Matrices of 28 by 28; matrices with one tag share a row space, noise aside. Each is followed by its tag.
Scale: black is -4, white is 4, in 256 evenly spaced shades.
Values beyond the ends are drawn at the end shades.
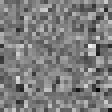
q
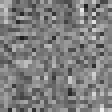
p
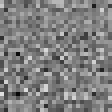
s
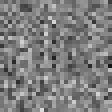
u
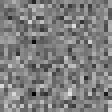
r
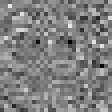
p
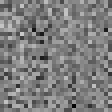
r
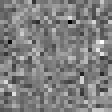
p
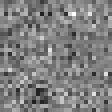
r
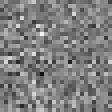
r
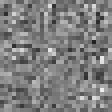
p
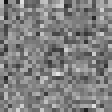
s
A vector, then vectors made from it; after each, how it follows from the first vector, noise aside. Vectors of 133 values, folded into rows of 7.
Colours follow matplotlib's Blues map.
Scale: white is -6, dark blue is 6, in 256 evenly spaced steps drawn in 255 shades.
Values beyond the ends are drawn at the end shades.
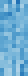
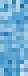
negated.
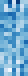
scaled up.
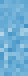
wrapped around, negated, partly zeroed.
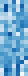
negated, scaled up.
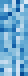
scaled up.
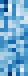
reversed, scaled up.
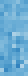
negated, partly zeroed.
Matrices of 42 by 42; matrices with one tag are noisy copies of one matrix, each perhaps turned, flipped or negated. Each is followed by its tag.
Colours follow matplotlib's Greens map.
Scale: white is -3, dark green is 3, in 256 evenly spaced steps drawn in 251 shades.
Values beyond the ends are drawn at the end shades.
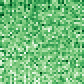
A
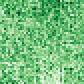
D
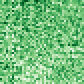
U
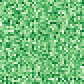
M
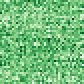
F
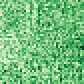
U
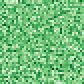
M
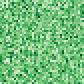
M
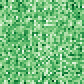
F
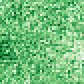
D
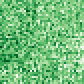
U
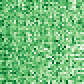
A
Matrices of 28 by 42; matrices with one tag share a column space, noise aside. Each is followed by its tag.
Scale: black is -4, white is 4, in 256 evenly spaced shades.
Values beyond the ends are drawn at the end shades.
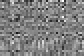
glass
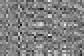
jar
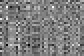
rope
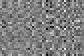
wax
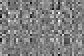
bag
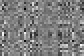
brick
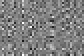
wax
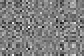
wax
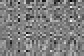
glass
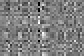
brick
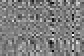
glass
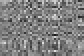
glass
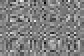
glass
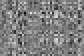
bag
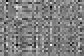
rope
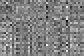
rope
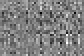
bag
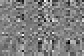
glass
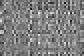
bag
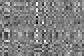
brick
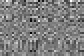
glass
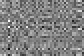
wax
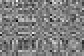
glass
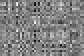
brick
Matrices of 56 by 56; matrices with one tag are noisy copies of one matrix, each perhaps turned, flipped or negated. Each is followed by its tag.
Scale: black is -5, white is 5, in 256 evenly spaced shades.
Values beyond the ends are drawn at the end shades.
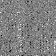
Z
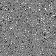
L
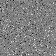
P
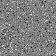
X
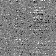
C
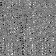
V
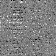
C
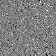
L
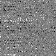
Z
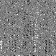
Z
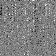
Z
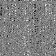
Z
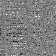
C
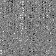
V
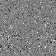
L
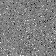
P
